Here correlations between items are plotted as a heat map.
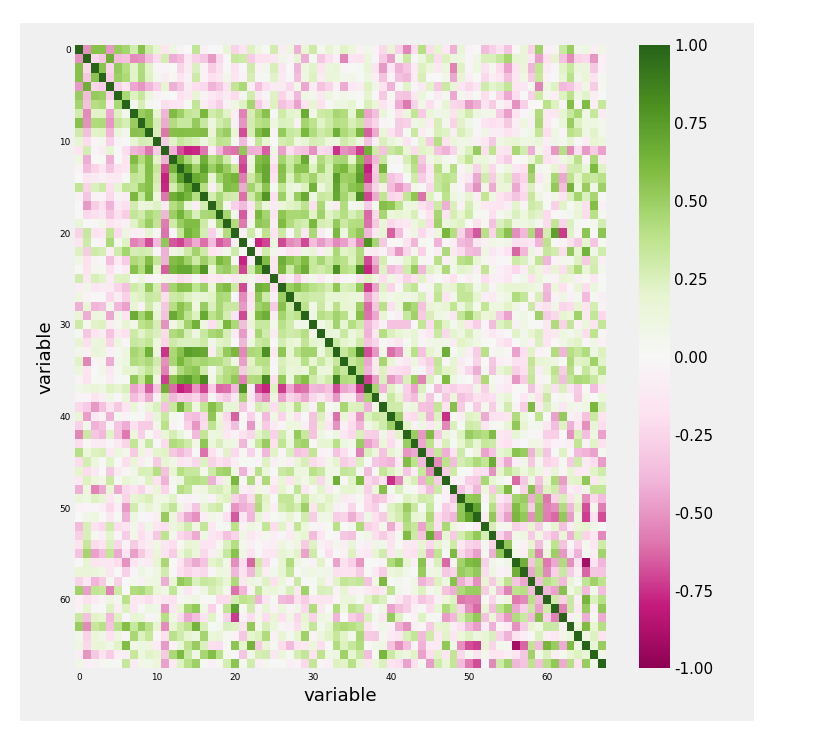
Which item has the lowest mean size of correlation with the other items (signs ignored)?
25
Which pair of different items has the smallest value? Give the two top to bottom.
56, 65
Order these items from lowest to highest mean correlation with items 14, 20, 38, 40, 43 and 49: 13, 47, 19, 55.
47, 55, 19, 13
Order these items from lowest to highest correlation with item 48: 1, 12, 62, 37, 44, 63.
62, 37, 44, 63, 12, 1
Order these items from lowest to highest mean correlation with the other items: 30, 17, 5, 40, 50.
40, 5, 50, 17, 30
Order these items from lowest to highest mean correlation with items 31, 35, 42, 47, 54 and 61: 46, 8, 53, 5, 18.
5, 53, 8, 46, 18
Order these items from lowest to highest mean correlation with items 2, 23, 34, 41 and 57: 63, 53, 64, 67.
67, 53, 63, 64
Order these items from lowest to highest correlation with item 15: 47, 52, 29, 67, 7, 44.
44, 52, 29, 7, 47, 67
